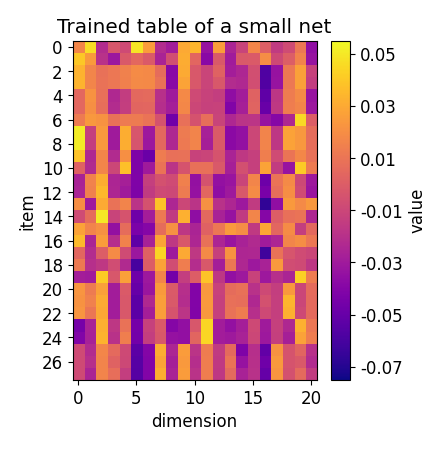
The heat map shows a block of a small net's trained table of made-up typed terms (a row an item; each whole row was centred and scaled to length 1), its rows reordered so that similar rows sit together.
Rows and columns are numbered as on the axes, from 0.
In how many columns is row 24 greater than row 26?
11
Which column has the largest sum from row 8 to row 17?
2
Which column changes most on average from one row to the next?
16
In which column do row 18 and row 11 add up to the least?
5
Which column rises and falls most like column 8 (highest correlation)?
14
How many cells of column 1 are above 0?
14
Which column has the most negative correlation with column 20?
9
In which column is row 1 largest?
0
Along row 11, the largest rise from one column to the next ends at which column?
17
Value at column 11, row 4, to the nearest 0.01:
-0.01
